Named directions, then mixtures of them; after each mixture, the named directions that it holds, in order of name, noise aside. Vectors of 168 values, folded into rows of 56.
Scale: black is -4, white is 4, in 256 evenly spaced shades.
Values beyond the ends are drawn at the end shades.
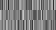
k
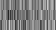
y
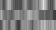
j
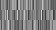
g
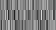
g, y.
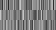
k.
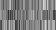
j, y.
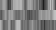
j.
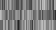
j, k.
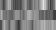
j.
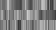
j, y.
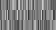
g.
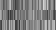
j, y.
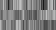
j, k.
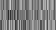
y.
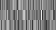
g, k.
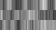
j.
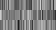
j, k.
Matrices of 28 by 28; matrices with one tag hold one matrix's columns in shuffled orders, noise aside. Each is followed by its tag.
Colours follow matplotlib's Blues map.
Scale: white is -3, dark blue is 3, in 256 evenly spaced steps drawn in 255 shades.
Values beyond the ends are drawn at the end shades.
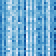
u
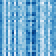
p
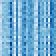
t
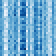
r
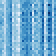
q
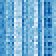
t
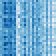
t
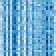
u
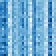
t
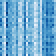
t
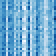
u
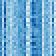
t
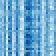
u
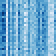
q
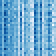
q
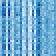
r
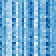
t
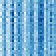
q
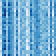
r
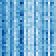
p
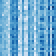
u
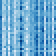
u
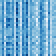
t
